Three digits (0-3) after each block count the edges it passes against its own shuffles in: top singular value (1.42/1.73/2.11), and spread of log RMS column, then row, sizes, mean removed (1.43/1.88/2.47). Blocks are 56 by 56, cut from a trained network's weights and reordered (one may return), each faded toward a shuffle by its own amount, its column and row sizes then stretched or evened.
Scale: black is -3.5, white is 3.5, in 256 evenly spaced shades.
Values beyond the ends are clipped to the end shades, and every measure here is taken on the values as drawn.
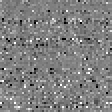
0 0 3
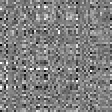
3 3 2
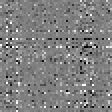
1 3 3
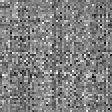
1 0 2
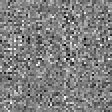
1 2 1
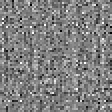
1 1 2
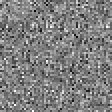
1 1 0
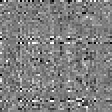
3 2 3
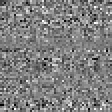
2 1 3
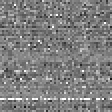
2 0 2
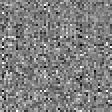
2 2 2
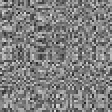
3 2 0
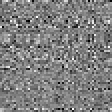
3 1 3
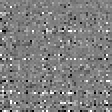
0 2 3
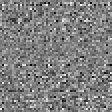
1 0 3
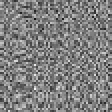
3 1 0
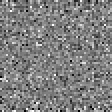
1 0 2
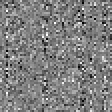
0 3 0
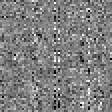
2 3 2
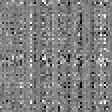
2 3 3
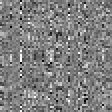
2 3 0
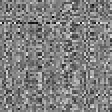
3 2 1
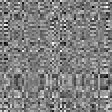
3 3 2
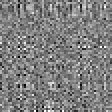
3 2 2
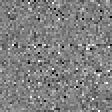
0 1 1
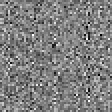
2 2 0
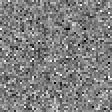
0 0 0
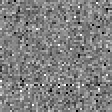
0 0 0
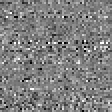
0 0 3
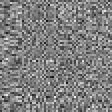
3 0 1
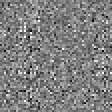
2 2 1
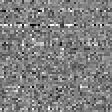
1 1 3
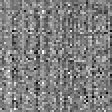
2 1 2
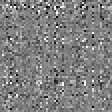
0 3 2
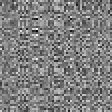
3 3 1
